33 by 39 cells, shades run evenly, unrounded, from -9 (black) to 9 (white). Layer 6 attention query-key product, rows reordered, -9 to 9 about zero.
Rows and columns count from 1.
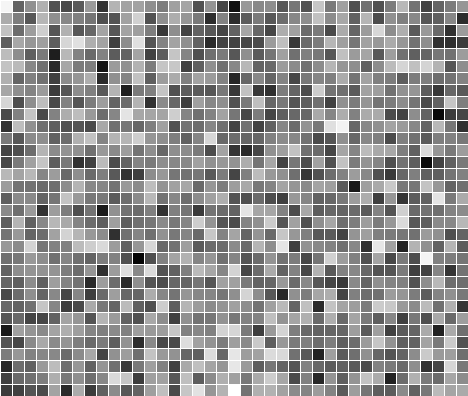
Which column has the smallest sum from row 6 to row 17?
20
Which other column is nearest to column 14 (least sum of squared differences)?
35
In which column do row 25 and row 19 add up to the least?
24
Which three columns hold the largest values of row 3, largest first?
32, 4, 1
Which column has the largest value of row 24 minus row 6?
9
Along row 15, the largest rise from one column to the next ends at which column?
13
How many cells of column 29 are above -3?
30
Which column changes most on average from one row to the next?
36
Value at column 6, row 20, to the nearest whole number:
6
